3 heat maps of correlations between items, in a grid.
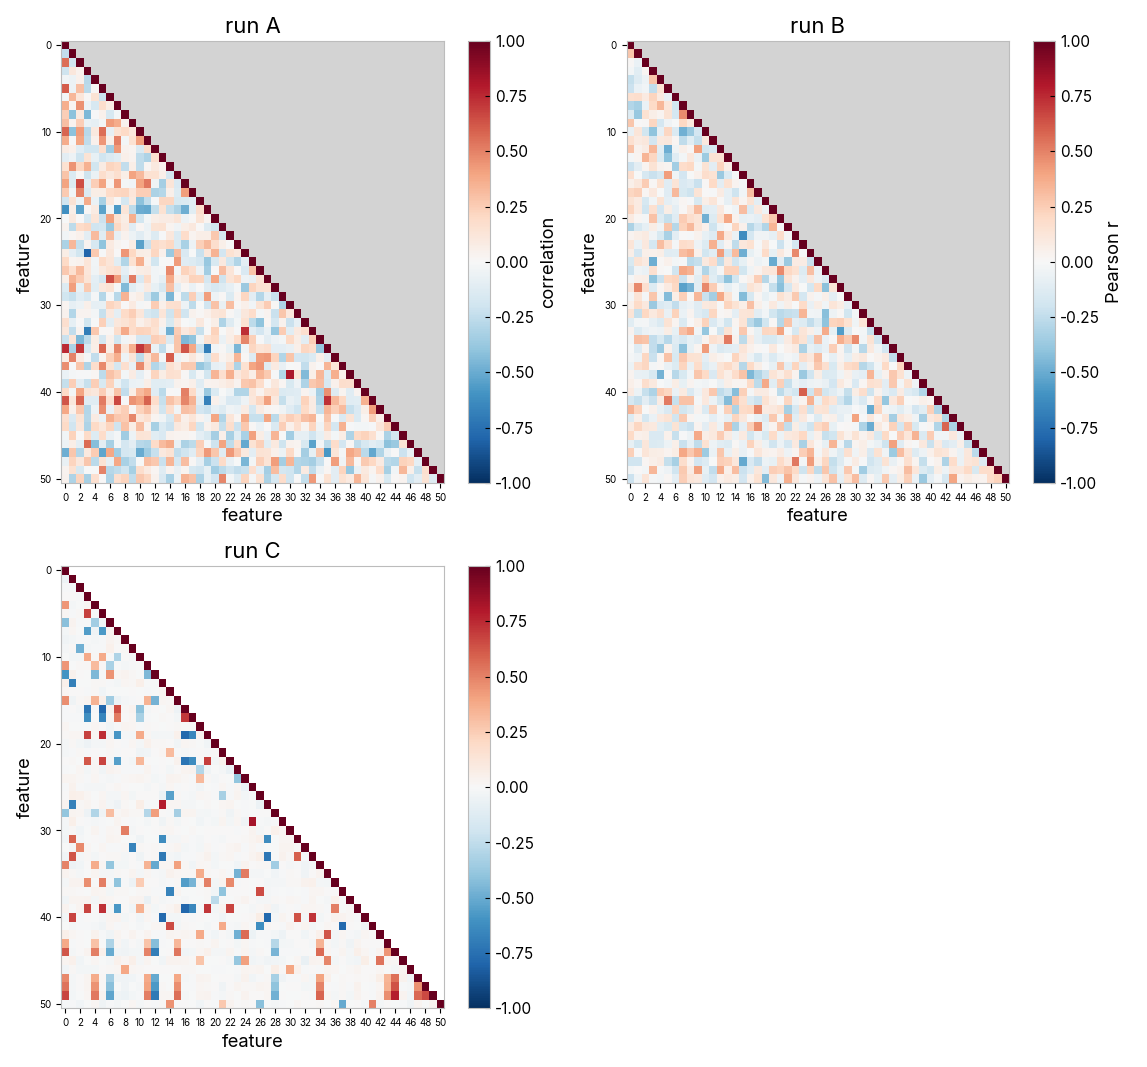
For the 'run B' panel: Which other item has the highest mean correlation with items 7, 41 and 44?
26
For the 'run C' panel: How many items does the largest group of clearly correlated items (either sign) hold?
13
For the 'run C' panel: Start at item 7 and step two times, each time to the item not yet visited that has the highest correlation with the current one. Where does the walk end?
17
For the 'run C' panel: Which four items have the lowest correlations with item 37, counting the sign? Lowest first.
41, 14, 50, 21
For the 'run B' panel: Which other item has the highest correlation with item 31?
23
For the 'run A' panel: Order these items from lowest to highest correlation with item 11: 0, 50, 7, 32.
32, 50, 0, 7
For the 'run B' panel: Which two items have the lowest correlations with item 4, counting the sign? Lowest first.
38, 35
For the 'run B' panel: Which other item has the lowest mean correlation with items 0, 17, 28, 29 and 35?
7
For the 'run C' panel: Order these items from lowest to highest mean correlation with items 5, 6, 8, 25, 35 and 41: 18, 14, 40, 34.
34, 40, 18, 14
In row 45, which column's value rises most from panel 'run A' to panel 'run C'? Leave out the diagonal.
24
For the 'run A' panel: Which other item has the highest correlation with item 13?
46
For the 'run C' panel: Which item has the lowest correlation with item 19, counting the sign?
16
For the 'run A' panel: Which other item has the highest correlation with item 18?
3
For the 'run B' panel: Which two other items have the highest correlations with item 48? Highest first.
22, 24
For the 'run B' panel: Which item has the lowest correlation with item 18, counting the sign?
50
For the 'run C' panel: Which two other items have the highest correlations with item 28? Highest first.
12, 6
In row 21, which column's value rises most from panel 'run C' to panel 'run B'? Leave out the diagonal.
26
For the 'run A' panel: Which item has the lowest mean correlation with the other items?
19
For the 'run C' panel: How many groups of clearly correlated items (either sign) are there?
9
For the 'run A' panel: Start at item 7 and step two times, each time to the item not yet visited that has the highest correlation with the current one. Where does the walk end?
35
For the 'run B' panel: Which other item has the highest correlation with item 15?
5
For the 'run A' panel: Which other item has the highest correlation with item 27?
6
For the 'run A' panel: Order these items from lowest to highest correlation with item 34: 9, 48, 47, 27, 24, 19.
48, 27, 9, 19, 47, 24
